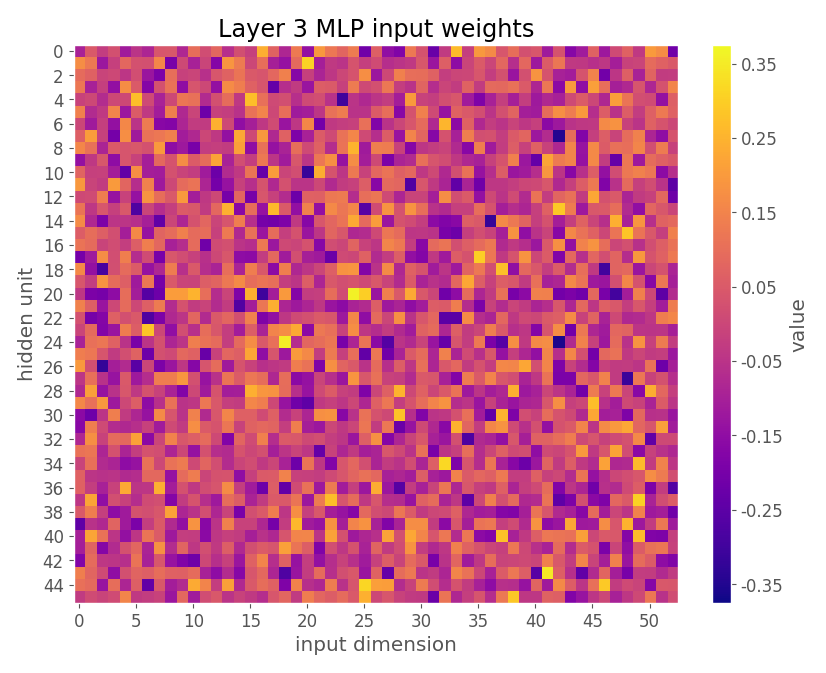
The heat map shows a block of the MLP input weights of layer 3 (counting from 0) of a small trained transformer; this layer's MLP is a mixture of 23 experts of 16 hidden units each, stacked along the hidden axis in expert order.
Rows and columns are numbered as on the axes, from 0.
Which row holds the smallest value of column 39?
34
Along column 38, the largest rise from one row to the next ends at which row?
45
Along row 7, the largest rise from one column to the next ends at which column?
43
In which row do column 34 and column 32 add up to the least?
32
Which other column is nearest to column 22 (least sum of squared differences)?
30
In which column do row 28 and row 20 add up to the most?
15
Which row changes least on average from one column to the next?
35
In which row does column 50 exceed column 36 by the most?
28
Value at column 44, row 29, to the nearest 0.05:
0
